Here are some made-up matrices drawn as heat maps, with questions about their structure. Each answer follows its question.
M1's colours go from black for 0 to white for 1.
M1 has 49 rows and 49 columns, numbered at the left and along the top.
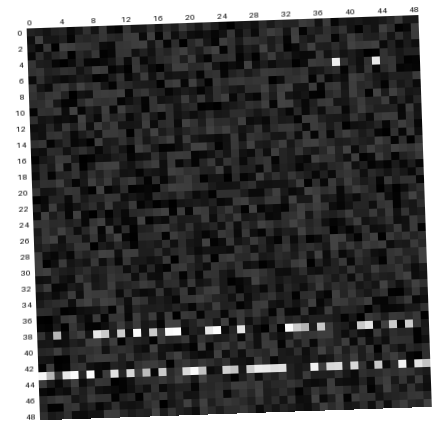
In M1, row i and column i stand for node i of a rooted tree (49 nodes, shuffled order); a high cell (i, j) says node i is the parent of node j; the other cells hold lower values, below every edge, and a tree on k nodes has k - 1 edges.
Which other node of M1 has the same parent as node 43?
38
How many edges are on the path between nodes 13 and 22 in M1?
4
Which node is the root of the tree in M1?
5
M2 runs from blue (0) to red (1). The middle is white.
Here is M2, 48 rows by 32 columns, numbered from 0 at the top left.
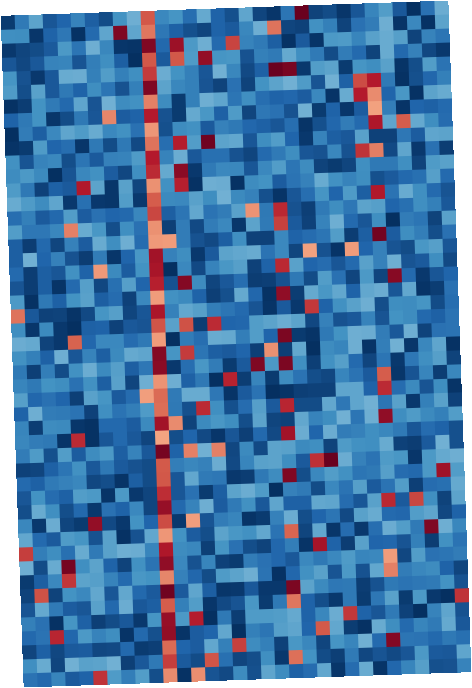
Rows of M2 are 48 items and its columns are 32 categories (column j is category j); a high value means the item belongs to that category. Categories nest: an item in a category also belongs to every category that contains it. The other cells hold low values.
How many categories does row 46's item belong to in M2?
3
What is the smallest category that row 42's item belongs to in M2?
31
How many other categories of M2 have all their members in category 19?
10
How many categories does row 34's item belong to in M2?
1
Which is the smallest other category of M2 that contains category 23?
12
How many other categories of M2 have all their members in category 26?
7
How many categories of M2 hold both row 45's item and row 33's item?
1
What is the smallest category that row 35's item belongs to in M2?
28
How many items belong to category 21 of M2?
6
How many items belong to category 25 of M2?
3
